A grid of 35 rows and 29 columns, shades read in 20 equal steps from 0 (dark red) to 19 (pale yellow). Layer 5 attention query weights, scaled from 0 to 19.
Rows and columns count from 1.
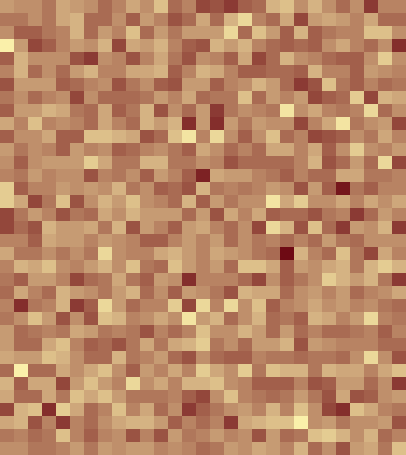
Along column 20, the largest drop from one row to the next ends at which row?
17
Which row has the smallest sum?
7
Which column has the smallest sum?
29
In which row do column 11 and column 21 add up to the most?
9
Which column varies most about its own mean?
14
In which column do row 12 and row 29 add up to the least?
10
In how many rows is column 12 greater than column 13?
20
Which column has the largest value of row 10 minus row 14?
15
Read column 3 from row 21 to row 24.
13 12 10 9
